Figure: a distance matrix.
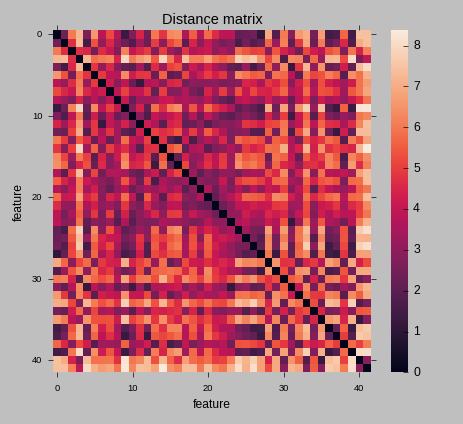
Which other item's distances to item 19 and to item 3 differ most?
17
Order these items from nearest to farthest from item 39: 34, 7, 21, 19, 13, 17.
34, 17, 19, 21, 7, 13
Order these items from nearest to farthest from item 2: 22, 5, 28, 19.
5, 28, 22, 19
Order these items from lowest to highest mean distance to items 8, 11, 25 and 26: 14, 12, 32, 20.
12, 14, 20, 32
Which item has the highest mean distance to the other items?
41
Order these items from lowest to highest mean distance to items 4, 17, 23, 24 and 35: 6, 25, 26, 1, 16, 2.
1, 6, 26, 25, 2, 16
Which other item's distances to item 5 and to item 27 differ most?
0
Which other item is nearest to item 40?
35
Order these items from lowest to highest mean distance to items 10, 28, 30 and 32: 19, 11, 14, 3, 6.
19, 6, 11, 3, 14
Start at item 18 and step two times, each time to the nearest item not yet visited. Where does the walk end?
16
